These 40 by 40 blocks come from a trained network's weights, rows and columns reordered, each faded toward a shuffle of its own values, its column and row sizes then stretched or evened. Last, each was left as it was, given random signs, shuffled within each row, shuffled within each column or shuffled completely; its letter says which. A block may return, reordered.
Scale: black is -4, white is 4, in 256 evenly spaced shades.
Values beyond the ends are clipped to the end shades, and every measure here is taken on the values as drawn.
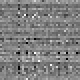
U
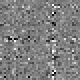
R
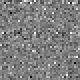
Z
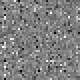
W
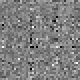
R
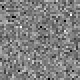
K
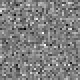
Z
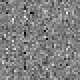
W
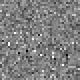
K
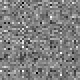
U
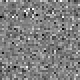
Z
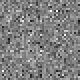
R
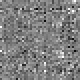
U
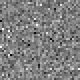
K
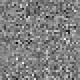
R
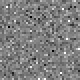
K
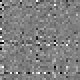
U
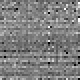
U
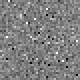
K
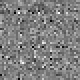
R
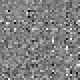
R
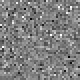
K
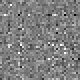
R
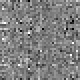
U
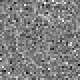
K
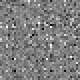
R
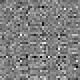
U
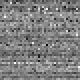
Z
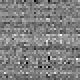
U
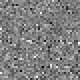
Z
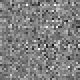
R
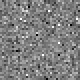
K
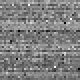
Z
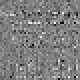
U
